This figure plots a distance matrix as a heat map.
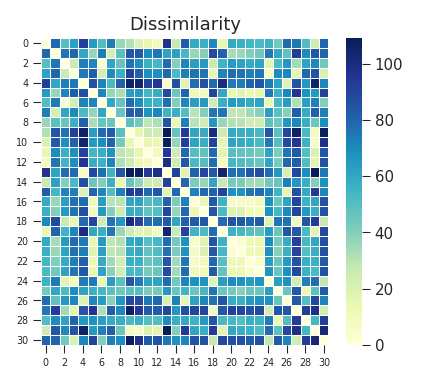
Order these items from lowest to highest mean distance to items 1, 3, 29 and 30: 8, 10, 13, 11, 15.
8, 11, 10, 15, 13
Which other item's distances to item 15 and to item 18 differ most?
27
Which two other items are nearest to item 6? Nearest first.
2, 24
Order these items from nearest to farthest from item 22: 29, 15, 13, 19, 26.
19, 29, 26, 15, 13
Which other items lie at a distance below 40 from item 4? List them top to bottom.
13, 15, 26
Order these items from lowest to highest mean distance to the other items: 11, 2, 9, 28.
11, 2, 28, 9
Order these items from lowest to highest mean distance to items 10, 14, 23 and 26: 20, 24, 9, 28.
20, 9, 28, 24
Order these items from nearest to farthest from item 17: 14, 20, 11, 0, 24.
20, 14, 11, 0, 24
